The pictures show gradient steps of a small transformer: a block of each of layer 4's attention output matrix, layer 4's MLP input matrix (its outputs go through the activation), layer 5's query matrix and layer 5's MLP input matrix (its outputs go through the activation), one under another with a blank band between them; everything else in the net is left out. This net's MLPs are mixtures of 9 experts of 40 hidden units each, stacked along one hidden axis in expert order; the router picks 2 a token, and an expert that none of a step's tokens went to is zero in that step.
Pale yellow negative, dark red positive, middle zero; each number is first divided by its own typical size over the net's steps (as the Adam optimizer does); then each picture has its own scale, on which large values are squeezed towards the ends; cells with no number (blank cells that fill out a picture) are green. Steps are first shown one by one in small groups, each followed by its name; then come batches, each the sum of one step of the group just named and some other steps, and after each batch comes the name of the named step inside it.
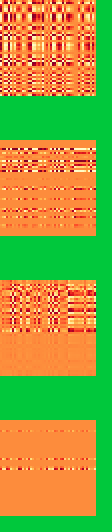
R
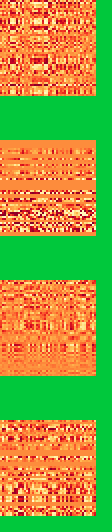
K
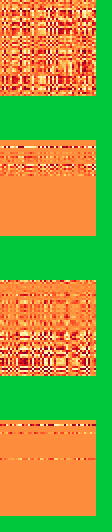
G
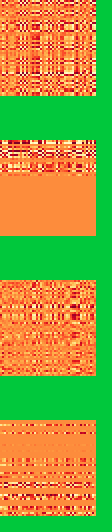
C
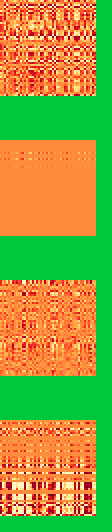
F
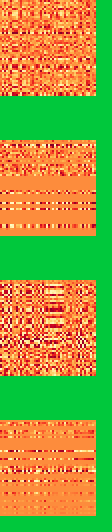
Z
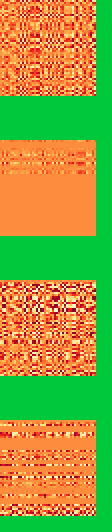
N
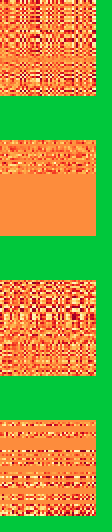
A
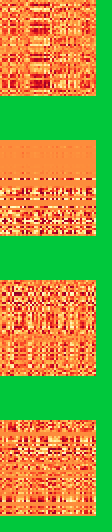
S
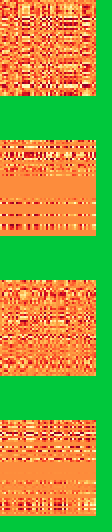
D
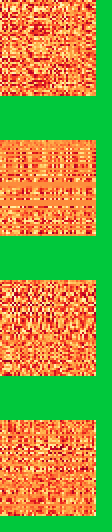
S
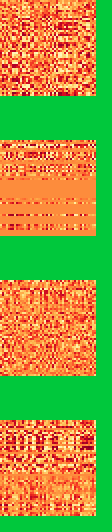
D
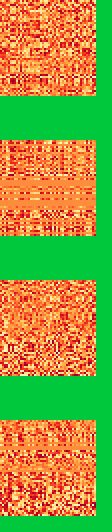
A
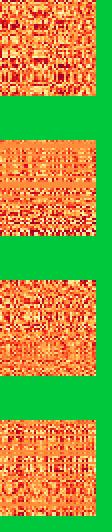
K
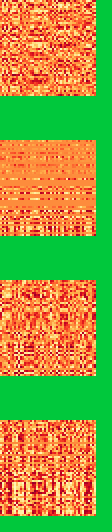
F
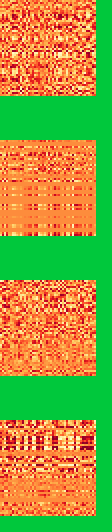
N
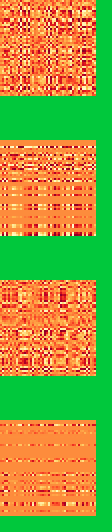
G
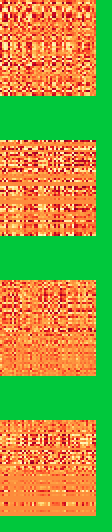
R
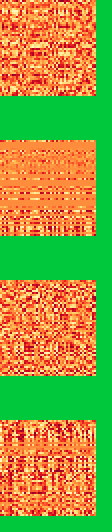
N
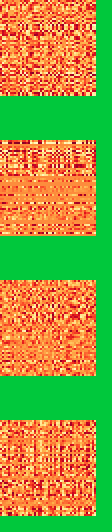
C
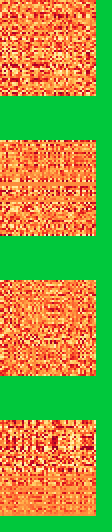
Z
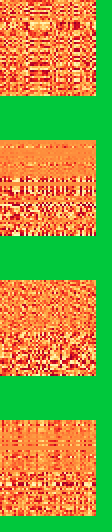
G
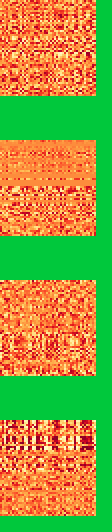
A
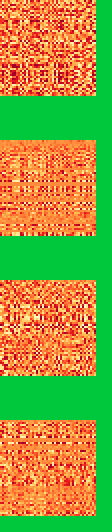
A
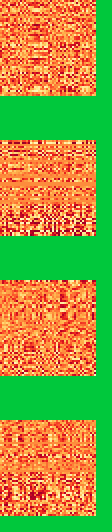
C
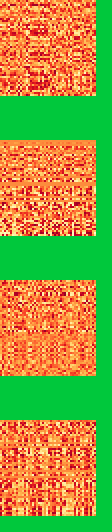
S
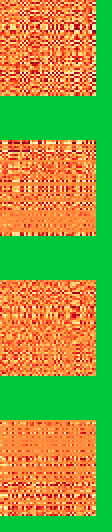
C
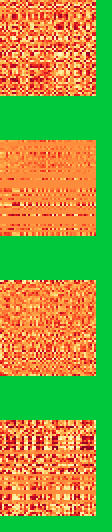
F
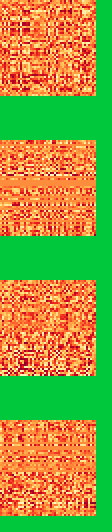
G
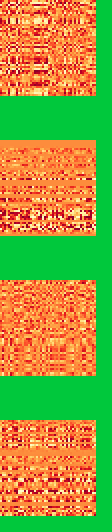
K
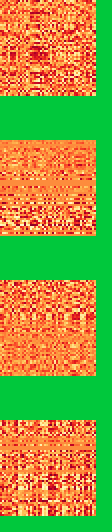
A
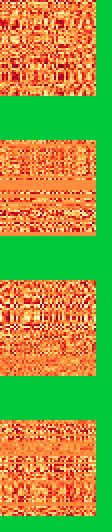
K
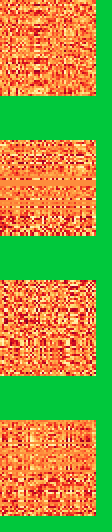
N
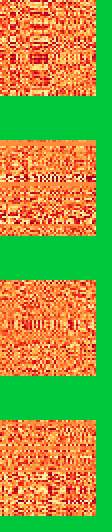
K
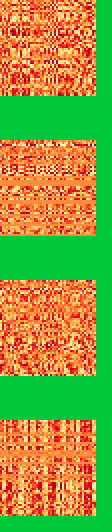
F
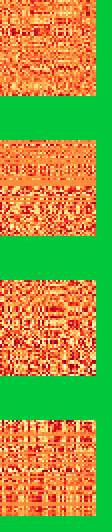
Z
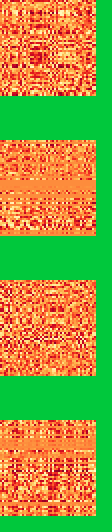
Z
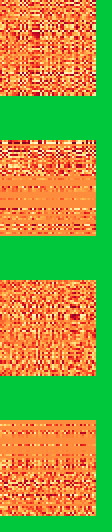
C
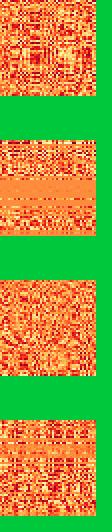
C
